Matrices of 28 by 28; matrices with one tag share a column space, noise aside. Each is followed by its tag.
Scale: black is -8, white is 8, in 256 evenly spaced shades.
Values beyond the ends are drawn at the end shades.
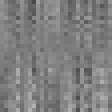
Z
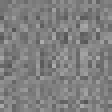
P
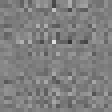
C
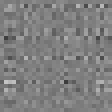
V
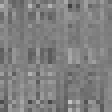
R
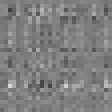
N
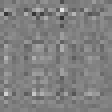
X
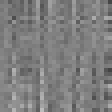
Z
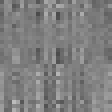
R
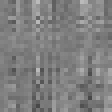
Z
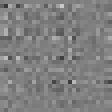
V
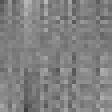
Z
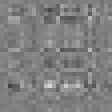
N
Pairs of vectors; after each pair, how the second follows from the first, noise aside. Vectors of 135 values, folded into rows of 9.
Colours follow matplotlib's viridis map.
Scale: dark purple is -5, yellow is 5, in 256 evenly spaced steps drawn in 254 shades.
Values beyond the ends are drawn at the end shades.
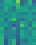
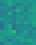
wrapped around, shrunk.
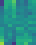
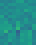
wrapped around, shrunk.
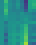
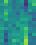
copied.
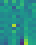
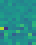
wrapped around, negated, partly zeroed.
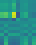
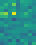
partly zeroed.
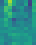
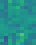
wrapped around, shrunk.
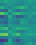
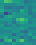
wrapped around, negated, partly zeroed.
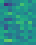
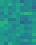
wrapped around, shrunk.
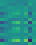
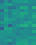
wrapped around, shrunk.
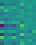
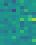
reversed, negated, partly zeroed.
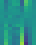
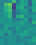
reversed, negated, partly zeroed.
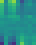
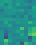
wrapped around, negated, partly zeroed.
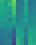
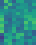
wrapped around, negated.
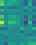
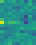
partly zeroed.
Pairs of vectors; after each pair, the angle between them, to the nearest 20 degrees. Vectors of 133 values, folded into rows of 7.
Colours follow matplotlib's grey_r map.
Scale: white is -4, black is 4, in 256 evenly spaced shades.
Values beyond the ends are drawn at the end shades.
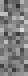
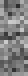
40 degrees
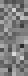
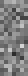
160 degrees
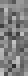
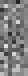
80 degrees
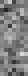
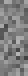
80 degrees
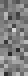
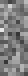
80 degrees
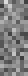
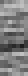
80 degrees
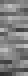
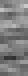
80 degrees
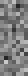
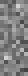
160 degrees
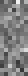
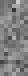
40 degrees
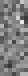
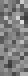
20 degrees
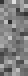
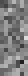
60 degrees
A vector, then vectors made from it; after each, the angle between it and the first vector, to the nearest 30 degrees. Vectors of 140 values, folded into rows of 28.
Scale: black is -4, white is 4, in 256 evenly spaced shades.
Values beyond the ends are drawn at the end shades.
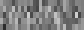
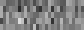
90 degrees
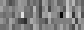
90 degrees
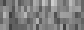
120 degrees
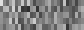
60 degrees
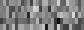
120 degrees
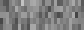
120 degrees
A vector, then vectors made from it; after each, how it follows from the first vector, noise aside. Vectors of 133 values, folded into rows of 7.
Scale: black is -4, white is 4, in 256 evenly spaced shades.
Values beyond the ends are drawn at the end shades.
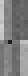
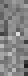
reversed, negated, partly zeroed.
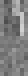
wrapped around, partly zeroed.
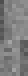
negated, shrunk.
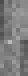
negated, shrunk.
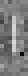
wrapped around, partly zeroed.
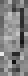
wrapped around, negated.
